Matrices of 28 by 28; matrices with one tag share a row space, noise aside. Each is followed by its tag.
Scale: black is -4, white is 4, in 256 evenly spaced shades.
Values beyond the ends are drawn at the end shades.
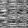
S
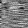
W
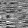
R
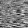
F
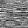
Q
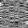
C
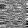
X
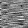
W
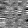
X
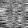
X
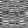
C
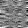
X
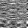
S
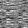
R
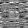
C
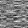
Q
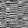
R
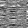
S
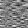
F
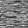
Q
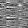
R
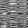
S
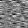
F
